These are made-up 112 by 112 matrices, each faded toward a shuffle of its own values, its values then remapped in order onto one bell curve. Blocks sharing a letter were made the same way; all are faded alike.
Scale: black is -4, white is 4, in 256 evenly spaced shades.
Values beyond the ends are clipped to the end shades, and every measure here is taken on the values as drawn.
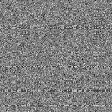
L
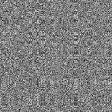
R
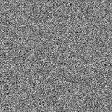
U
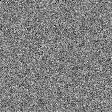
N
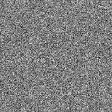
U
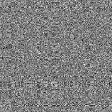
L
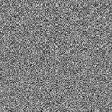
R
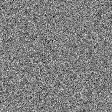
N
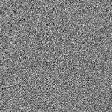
U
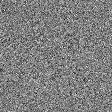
N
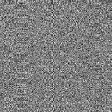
R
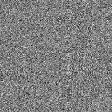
U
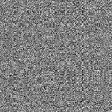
R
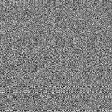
L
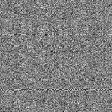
L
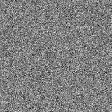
U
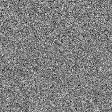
N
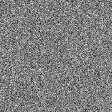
U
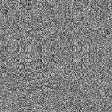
R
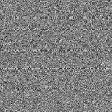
L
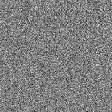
U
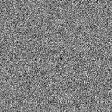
U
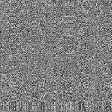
R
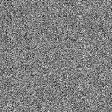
U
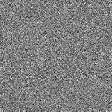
U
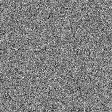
N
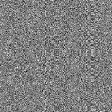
R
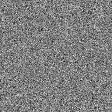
N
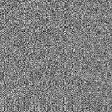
R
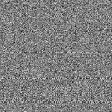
L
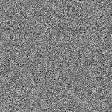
U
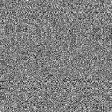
L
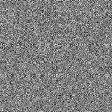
L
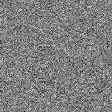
U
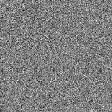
U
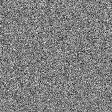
N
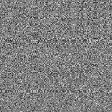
L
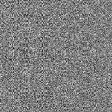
R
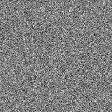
U
